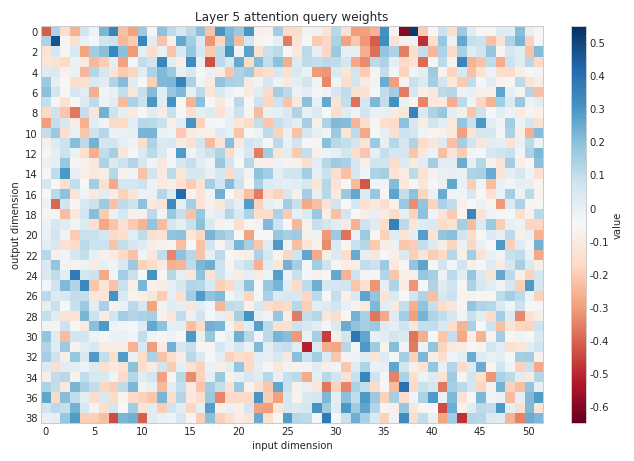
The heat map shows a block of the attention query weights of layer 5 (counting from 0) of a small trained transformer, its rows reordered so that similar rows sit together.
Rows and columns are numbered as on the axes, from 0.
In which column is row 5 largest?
14
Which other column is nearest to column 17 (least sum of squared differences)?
25
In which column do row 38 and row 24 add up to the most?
3
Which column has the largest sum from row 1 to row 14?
35
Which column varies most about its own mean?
33
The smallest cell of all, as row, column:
0, 37
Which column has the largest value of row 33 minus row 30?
45
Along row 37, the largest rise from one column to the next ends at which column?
42
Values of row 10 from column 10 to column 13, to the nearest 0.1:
0.2 0.2 0 0
